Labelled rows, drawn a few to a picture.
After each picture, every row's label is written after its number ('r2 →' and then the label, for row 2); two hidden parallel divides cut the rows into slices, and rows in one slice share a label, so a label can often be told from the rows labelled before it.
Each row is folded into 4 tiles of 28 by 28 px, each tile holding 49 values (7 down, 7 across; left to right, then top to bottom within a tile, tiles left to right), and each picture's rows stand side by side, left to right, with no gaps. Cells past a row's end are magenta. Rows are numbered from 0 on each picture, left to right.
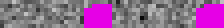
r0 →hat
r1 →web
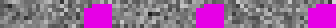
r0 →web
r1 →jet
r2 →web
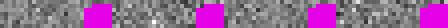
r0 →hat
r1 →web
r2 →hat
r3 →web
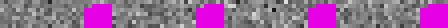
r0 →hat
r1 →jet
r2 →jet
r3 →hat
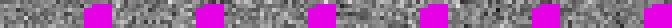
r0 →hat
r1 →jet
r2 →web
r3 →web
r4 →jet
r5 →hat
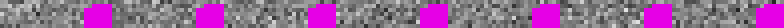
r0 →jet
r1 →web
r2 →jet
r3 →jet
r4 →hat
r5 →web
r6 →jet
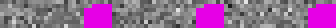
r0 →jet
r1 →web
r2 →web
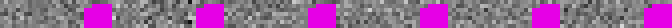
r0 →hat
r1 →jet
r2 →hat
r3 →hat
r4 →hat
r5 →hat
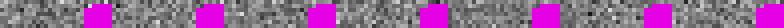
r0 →jet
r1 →web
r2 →jet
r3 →jet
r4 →hat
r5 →web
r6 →jet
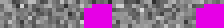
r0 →jet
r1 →jet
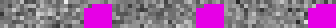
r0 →web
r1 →hat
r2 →jet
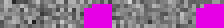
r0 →jet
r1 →hat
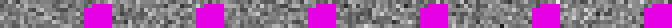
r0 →hat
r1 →web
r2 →jet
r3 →web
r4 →web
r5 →jet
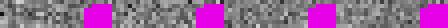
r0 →web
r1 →jet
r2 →hat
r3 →hat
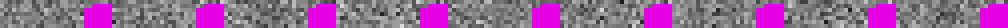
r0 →hat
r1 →web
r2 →jet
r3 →jet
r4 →hat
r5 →web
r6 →hat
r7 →jet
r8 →hat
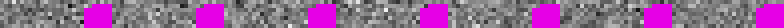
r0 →web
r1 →web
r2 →jet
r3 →web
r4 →web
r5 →jet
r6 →hat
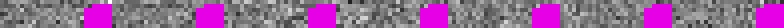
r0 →web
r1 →hat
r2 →web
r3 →jet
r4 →jet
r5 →hat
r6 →jet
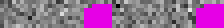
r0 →web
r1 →web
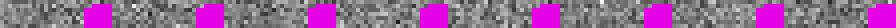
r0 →jet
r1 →jet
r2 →jet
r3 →web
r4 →jet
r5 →hat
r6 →hat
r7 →jet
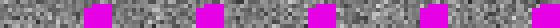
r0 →hat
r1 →hat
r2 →hat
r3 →web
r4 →jet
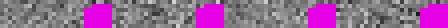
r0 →hat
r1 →jet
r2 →hat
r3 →jet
